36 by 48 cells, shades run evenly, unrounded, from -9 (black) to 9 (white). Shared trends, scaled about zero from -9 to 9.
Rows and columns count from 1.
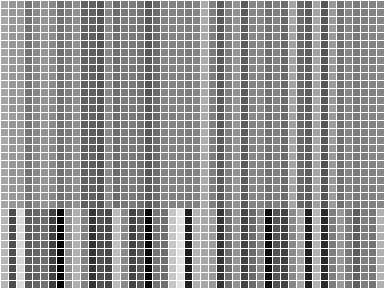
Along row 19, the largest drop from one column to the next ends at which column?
41
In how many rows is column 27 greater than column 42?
10
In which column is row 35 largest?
23
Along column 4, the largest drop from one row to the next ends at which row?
27
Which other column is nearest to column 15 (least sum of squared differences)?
38
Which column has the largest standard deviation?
8
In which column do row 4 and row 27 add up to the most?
3
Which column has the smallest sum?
19
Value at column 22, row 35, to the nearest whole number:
5
